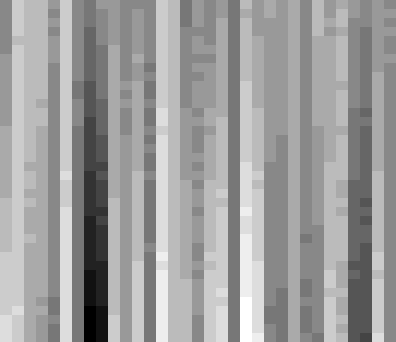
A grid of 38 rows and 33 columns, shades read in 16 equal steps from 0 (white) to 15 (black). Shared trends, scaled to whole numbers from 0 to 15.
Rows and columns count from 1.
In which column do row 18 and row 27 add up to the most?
8
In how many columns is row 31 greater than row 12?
12
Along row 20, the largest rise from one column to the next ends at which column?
7
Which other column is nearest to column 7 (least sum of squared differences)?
13
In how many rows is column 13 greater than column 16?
29
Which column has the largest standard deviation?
9
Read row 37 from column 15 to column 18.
4 4 7 3
